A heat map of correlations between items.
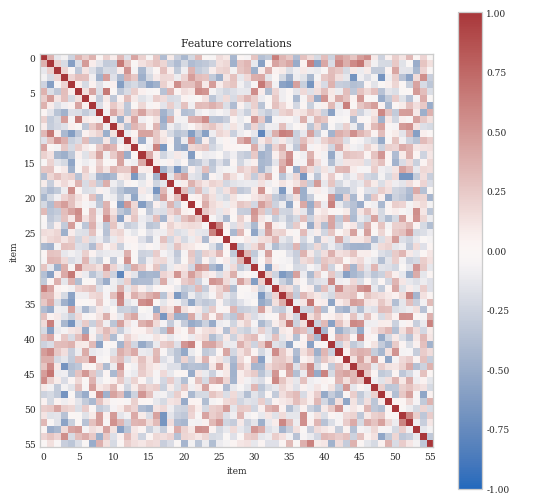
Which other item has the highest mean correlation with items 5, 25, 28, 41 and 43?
7
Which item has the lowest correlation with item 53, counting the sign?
11
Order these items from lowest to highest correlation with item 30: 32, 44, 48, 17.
32, 44, 17, 48
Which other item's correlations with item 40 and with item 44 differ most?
3
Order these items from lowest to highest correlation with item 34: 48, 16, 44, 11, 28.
28, 48, 44, 16, 11
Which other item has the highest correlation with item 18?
39
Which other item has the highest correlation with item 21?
41
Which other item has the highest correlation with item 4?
31
